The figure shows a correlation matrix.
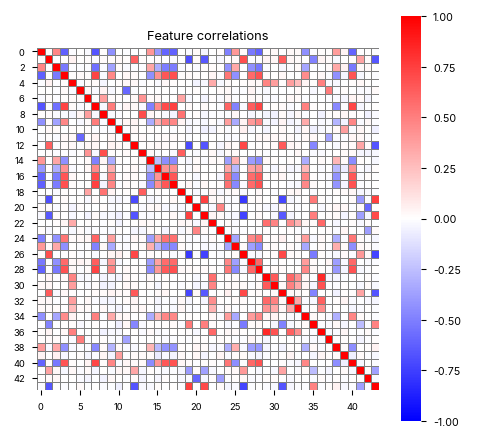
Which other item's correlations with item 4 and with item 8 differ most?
13
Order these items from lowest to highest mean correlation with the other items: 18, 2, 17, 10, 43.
2, 43, 10, 18, 17
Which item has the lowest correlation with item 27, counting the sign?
0
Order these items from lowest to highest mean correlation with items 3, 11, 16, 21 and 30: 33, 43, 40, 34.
33, 43, 34, 40
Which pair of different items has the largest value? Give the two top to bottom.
29, 36
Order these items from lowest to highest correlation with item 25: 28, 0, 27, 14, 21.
28, 27, 21, 14, 0
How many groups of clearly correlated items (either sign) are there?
7
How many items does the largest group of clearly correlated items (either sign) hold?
16
